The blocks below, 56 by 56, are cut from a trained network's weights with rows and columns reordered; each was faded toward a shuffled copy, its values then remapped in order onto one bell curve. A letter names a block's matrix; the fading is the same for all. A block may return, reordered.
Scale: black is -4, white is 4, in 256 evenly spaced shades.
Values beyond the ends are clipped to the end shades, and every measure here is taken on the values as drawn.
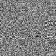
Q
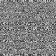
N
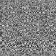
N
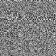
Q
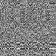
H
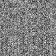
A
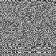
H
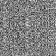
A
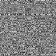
Q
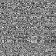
N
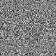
N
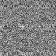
H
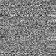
H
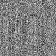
A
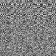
H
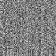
A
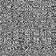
N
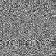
Q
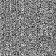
A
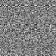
H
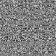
N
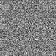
H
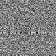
H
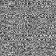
N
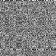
H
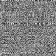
H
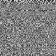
Q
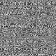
N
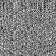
A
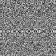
H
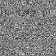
Q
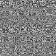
N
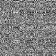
H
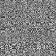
N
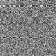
H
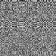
H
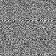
H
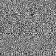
Q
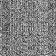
A
